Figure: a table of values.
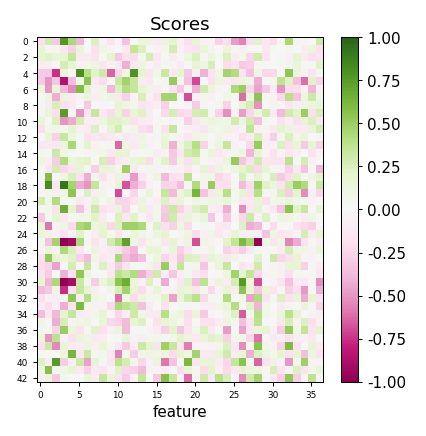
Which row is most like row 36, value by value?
21
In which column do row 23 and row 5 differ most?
3
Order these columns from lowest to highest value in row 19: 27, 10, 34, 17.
10, 34, 17, 27
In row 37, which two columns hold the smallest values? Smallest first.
28, 1
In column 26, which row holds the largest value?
30
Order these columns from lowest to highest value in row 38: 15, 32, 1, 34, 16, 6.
15, 34, 6, 1, 16, 32
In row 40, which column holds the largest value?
2
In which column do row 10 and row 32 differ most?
4
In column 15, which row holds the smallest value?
42
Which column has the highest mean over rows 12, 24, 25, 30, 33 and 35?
5
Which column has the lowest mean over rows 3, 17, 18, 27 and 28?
11
